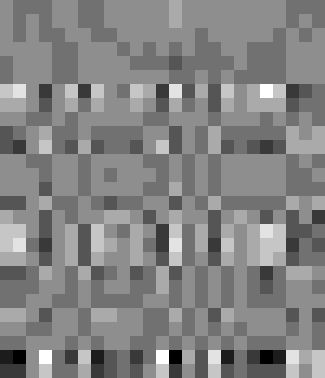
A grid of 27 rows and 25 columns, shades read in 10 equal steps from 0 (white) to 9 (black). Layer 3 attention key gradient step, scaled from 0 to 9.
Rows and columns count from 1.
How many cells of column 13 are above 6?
3
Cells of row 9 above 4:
9
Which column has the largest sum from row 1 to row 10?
4
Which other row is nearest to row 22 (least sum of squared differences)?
25
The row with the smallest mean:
7
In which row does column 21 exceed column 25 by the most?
26
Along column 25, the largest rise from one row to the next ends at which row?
16
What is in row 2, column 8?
5
